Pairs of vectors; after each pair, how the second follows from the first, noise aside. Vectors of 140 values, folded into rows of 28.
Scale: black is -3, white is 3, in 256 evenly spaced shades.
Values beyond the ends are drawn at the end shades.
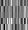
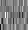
wrapped around, partly zeroed.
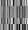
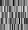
shuffled.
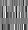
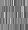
wrapped around, shrunk.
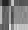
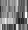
wrapped around.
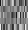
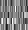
shuffled.
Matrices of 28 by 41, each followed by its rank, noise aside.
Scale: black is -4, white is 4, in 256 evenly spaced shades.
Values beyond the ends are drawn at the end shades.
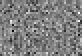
six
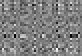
three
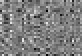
four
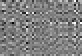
three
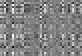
two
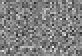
six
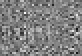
six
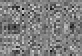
four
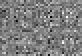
six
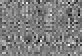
six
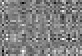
three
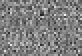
six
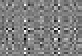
two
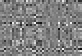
three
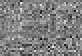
six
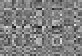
three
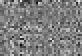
four
